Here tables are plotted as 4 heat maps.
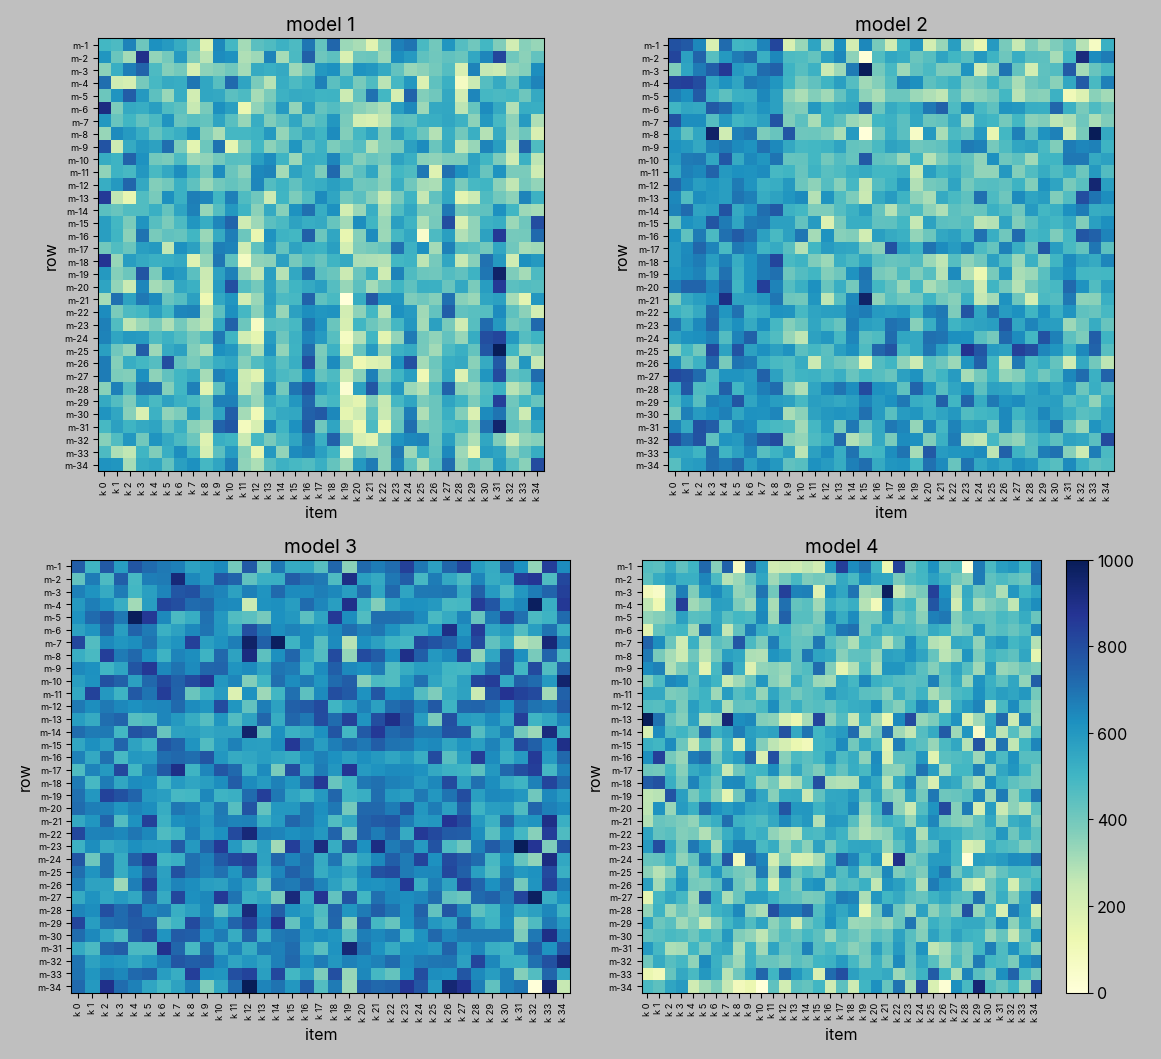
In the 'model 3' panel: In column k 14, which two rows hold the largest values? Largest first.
m-7, m-29
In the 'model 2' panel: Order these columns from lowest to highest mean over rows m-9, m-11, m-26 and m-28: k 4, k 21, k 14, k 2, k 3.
k 21, k 14, k 2, k 4, k 3
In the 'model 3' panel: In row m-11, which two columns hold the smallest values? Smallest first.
k 11, k 28
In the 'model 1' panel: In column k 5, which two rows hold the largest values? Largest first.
m-26, m-9
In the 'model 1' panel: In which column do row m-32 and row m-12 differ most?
k 25
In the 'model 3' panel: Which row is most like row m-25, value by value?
m-21
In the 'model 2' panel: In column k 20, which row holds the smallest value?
m-1
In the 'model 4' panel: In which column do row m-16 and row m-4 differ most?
k 1
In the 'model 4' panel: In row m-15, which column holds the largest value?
k 29
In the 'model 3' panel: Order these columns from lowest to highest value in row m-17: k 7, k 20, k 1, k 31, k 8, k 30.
k 8, k 20, k 1, k 30, k 31, k 7
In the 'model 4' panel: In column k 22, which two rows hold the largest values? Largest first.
m-24, m-1
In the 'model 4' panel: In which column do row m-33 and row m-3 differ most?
k 21
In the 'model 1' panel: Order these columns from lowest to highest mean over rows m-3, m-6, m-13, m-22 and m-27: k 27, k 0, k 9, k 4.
k 4, k 9, k 27, k 0
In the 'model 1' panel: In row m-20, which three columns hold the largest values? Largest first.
k 31, k 10, k 3
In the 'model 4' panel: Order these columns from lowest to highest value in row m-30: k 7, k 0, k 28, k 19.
k 19, k 0, k 28, k 7
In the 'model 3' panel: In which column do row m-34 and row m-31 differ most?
k 32
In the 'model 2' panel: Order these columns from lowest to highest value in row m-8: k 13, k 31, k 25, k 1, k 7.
k 25, k 31, k 13, k 7, k 1
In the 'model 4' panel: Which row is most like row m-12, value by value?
m-17
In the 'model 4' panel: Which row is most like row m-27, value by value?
m-6
